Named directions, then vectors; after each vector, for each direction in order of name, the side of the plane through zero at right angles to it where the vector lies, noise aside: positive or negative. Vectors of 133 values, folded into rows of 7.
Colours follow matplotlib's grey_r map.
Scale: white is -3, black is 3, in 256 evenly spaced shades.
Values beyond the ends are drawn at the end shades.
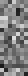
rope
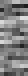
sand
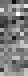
negative, negative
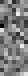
negative, negative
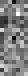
negative, negative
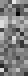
positive, positive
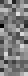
negative, negative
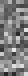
negative, positive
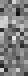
positive, positive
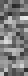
negative, positive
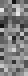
negative, negative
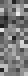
negative, negative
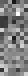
negative, negative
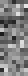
negative, negative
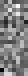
negative, negative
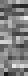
negative, positive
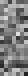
positive, negative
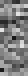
negative, negative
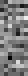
negative, positive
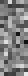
negative, positive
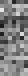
negative, negative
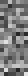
negative, positive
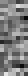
positive, negative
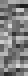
negative, positive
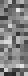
negative, positive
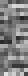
positive, negative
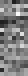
negative, negative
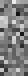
positive, positive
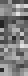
negative, negative
